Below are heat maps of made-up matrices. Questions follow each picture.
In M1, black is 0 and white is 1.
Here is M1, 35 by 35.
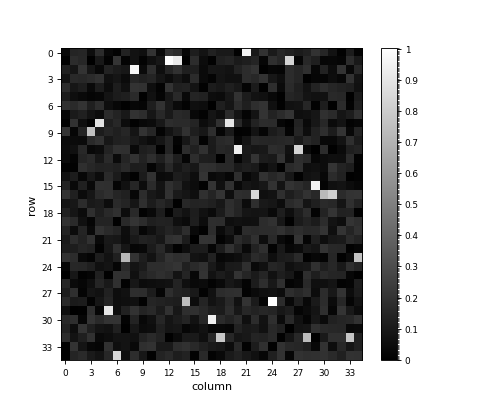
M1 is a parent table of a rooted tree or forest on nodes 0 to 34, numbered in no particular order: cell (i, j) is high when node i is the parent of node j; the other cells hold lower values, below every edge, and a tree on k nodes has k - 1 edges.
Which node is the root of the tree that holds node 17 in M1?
16
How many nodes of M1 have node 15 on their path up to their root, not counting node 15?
2
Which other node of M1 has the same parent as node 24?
14
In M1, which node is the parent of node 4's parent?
2
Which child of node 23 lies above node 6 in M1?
34
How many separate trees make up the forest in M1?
11
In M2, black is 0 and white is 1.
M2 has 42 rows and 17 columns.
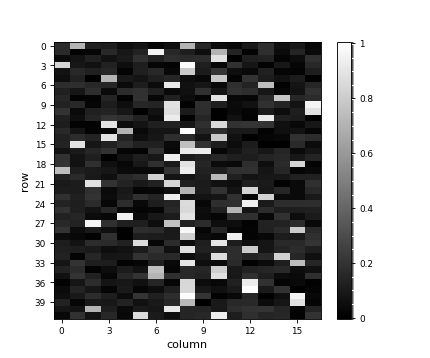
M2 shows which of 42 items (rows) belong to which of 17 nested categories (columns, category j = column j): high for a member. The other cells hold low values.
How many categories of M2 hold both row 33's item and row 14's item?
0
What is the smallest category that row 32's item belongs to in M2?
14
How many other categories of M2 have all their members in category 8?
7
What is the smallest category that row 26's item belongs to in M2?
4
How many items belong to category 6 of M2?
4
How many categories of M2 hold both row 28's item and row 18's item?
2
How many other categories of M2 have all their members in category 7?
3
